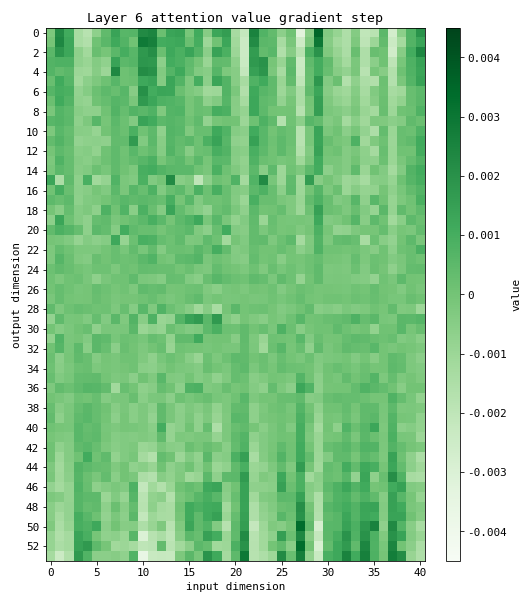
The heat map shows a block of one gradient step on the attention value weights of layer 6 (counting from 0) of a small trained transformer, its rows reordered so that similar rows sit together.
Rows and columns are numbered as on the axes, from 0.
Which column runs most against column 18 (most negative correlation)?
12
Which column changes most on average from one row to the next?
18
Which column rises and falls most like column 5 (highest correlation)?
35
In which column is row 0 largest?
29
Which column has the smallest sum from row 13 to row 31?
37
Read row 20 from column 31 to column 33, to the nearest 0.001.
-0.001 -0.001 0
